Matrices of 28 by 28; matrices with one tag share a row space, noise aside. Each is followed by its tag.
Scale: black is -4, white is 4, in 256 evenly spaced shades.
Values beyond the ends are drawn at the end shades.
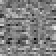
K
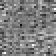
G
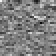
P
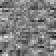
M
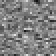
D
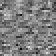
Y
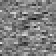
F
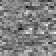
Y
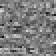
K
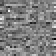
K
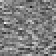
Y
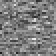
F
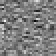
D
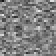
D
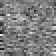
K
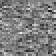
Y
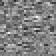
D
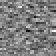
P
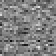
F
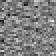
D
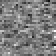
Y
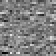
M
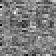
F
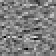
D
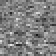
P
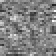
K
